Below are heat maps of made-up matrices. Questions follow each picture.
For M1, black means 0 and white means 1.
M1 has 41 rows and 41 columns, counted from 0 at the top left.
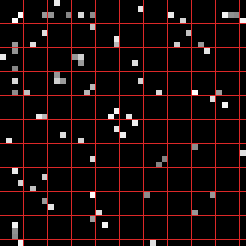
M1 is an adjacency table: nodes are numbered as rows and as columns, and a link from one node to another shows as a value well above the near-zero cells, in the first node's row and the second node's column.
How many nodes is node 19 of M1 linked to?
4
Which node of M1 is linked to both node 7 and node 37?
node 2
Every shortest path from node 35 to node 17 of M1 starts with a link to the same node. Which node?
node 32
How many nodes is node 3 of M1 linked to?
3
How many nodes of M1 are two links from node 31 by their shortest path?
1
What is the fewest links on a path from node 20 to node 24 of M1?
7
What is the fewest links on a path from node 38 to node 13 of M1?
2
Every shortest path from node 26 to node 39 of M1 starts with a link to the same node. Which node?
node 15
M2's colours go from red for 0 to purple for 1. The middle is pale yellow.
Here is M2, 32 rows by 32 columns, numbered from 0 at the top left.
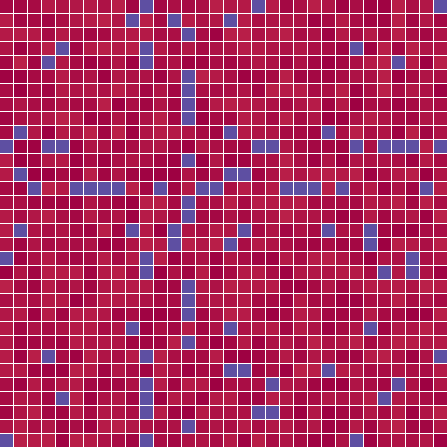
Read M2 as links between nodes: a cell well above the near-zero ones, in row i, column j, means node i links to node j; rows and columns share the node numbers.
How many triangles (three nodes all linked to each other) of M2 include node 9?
2
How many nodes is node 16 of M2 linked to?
6
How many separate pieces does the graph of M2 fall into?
3
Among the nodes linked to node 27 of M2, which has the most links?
node 10
